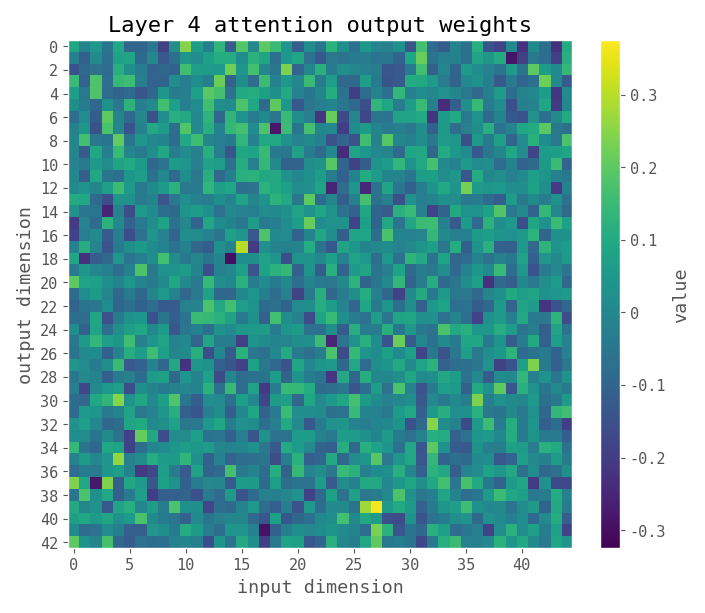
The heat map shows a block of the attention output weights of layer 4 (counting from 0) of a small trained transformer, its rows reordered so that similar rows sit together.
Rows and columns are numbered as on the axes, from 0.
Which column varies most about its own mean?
17
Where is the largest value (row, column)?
39, 27
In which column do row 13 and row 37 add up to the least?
2
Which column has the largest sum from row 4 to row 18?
15
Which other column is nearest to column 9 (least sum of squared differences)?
36
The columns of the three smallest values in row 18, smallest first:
14, 1, 19
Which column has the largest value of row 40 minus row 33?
5
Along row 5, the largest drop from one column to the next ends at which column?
43
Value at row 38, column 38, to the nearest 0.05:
0.15
